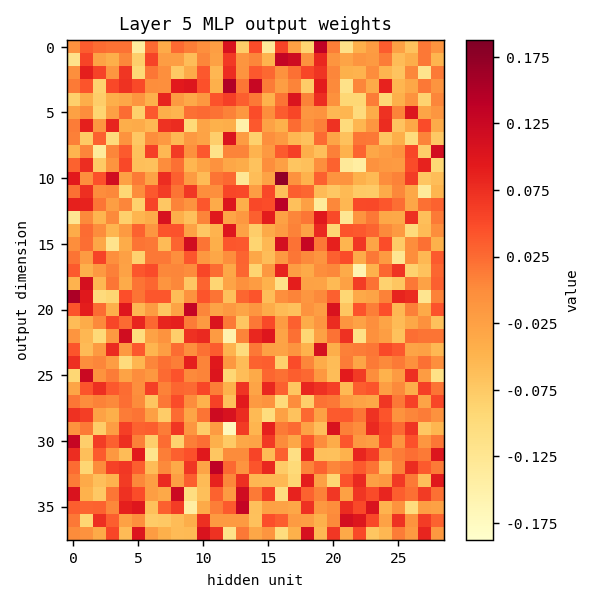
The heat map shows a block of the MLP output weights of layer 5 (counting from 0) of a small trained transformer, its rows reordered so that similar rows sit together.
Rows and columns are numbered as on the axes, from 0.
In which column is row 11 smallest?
27
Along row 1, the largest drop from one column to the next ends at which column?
18
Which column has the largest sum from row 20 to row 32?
11
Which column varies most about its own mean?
12
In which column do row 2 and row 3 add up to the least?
21
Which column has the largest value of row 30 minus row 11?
4
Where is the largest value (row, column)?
10, 16
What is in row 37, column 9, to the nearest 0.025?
-0.05
